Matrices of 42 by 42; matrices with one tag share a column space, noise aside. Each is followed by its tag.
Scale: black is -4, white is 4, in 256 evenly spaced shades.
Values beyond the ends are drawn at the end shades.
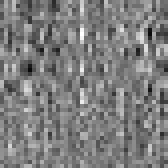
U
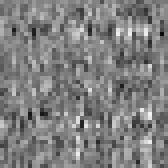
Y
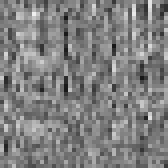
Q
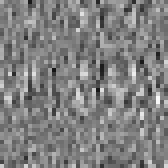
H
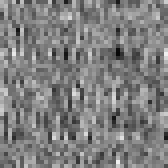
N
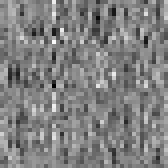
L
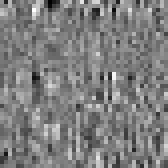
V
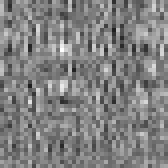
U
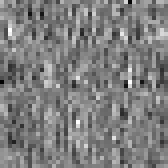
L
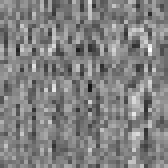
U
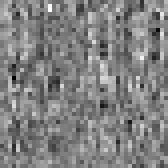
Q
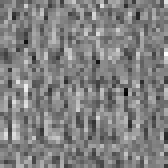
N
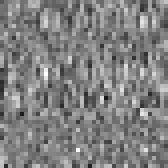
H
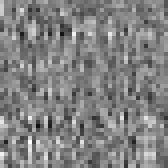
Y
